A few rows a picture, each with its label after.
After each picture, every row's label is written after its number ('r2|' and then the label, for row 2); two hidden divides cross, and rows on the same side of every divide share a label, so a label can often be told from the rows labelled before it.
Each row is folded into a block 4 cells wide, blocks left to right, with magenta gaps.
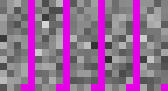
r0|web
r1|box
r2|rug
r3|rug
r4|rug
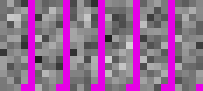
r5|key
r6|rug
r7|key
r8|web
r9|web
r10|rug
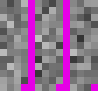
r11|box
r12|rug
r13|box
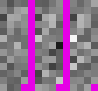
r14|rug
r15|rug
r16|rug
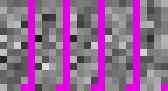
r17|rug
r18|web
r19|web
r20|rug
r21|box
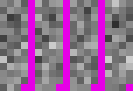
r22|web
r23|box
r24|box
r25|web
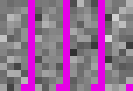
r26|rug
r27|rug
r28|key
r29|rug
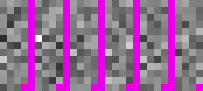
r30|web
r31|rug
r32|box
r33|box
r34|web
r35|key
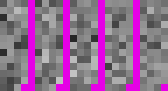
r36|key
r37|key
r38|web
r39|web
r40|web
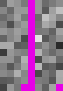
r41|key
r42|rug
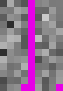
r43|key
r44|rug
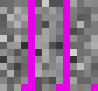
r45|rug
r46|key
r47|box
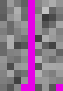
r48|key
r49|web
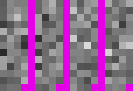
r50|key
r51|web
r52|rug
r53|box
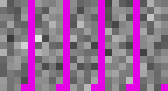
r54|box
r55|rug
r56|rug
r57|key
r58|key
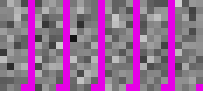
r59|key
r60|web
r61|web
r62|rug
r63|rug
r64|box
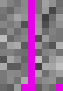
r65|rug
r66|web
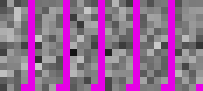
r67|key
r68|rug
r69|key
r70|key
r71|rug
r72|key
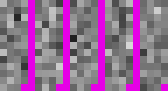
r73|box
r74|key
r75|web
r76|box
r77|key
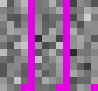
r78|box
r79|web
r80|key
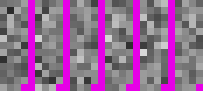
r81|rug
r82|rug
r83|key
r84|rug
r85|box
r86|key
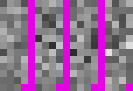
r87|key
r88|web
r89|key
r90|box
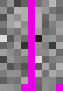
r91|rug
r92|web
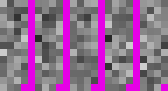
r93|box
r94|web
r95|box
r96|web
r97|rug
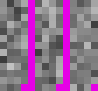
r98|box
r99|key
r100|rug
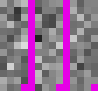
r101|box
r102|web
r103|rug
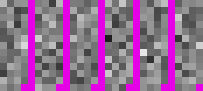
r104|box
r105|rug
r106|rug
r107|web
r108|box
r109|web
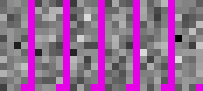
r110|web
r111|key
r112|key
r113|key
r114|box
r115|web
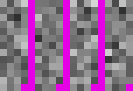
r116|box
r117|web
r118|box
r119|box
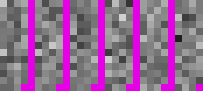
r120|box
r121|box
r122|web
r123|key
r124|rug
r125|web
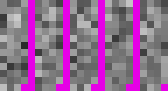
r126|rug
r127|key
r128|rug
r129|box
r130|key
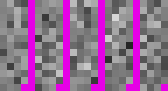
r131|key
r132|web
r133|box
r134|rug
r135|rug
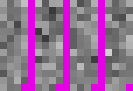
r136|box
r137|box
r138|box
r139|box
